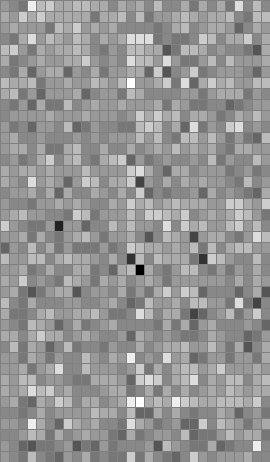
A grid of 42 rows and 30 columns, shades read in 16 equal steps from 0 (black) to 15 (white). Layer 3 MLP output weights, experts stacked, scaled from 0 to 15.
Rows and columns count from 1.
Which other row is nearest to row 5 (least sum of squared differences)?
13
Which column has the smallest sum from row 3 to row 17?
19
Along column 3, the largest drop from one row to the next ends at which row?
27
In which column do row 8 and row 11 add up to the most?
15
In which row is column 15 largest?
8
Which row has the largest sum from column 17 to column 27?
37
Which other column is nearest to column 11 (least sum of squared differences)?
25
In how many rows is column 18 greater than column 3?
23
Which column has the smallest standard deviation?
12
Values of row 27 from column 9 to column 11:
5 8 9
